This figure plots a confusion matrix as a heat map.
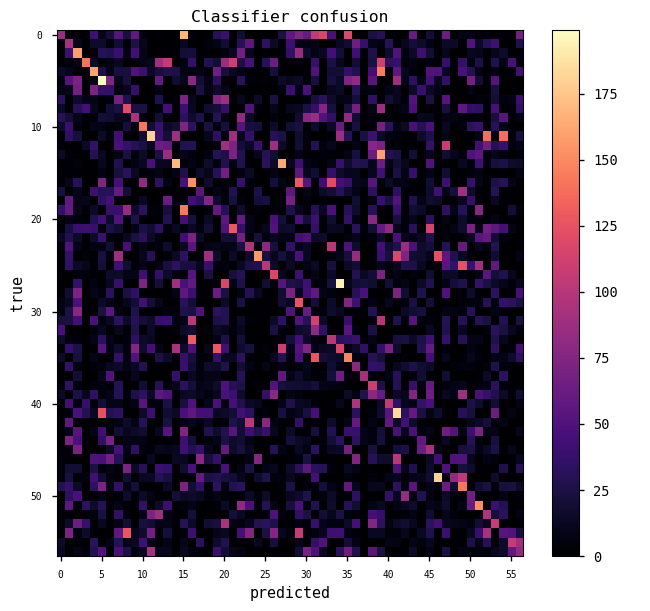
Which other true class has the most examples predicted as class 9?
34
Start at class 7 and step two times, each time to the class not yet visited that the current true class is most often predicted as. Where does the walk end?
38
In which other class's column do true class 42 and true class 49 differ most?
23
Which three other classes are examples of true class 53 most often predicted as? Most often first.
20, 38, 2
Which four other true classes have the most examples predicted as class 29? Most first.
16, 54, 2, 0
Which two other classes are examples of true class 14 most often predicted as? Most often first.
27, 39
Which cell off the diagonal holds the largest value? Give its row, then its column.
27, 34
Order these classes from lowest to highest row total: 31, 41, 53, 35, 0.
35, 53, 31, 41, 0
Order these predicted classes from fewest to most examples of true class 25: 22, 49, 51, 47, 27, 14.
27, 22, 14, 47, 51, 49
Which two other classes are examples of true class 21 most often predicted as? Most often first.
45, 40
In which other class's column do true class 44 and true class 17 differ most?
49
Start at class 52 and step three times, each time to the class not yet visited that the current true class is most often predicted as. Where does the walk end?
8
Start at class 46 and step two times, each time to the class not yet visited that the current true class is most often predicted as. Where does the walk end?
5
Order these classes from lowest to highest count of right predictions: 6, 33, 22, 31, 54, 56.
6, 54, 22, 56, 33, 31
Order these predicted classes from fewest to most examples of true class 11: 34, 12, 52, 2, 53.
53, 2, 12, 34, 52
